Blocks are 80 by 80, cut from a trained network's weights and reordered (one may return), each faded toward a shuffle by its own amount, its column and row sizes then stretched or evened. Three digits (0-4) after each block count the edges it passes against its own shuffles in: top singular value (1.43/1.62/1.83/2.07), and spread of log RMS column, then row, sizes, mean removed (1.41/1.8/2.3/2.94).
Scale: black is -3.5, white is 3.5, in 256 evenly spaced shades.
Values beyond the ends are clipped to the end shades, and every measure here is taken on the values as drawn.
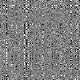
4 4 3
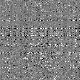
2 2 4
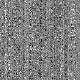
2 3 1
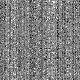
4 2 1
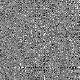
2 3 1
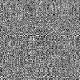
4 1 2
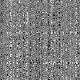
3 4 2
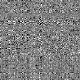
3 2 4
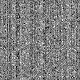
3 1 0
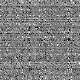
3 3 2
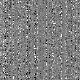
0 4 0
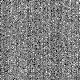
2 0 0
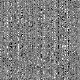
2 4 0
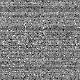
3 1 1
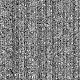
4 0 0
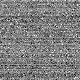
3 0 1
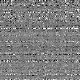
2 1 4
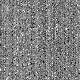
2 1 0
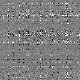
2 3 4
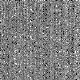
2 2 1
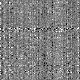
4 2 3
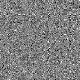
2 2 0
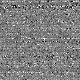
1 0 3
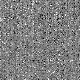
0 1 1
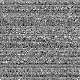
4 0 2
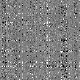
1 4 2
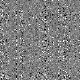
1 4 2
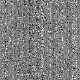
1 3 0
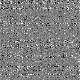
0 0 4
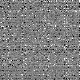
2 2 3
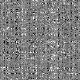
3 3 3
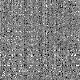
2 1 2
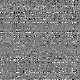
1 2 4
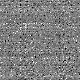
1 1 1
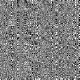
4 4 2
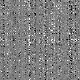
2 4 2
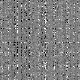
2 4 2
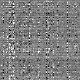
3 4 2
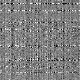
4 1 4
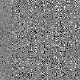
0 4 3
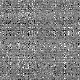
2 3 2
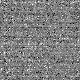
1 0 0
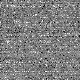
1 0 2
